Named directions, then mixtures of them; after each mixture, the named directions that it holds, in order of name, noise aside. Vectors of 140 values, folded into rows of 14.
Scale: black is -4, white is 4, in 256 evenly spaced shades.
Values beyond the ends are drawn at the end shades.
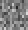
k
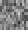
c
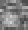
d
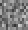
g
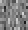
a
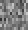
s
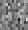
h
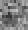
d, h.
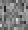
a, s.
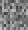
g, k.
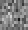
d, h, k.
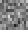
c, g, h.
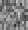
c.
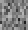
a, h, k.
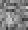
c, d, g.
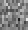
h.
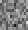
c, g.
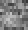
d, s.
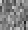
a, c.
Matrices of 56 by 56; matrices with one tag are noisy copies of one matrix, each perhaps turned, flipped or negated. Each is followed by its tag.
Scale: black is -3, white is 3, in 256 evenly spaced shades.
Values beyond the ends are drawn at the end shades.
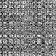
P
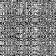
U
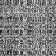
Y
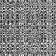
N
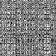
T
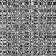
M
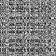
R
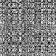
P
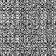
N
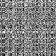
M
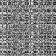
M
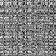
M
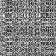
T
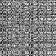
M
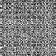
N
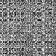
P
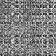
P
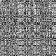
U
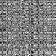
M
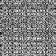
N
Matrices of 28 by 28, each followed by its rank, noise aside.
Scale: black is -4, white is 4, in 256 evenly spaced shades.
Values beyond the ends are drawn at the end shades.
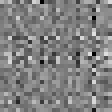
three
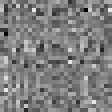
six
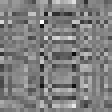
two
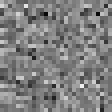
six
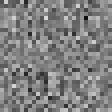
six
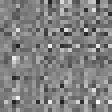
four
